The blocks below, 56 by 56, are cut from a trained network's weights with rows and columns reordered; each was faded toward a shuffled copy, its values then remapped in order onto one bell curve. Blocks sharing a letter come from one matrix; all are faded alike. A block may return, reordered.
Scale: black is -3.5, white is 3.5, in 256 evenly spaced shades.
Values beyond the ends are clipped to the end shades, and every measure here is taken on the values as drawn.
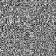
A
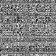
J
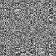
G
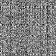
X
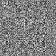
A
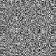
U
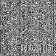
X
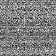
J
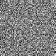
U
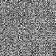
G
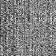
X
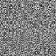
U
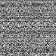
J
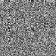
A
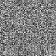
U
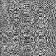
U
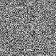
A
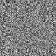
A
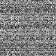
J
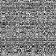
J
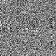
G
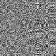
U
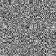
A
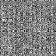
X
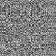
U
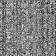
X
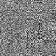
G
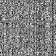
X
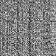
X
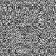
U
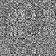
U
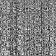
X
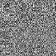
A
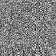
G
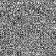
A
